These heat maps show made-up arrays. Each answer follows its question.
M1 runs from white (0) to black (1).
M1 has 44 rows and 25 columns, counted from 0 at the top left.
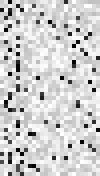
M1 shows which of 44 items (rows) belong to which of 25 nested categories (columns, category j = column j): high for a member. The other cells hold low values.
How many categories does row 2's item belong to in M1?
3
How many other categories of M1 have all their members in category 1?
2
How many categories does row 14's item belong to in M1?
2
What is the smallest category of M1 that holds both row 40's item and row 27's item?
5
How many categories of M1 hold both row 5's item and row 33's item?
1
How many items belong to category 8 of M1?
3
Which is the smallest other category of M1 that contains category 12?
9
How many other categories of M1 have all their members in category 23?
2
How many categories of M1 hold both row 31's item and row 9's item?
3
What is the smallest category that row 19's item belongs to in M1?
15
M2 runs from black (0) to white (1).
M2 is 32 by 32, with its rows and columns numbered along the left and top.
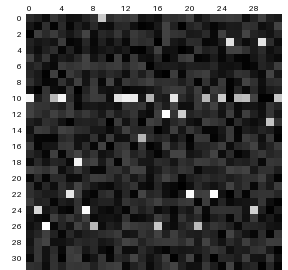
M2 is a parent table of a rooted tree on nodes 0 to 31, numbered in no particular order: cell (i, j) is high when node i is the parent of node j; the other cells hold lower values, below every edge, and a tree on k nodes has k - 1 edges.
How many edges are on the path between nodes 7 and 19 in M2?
4
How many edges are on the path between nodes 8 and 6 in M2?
4
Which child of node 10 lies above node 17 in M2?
12
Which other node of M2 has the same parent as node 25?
29
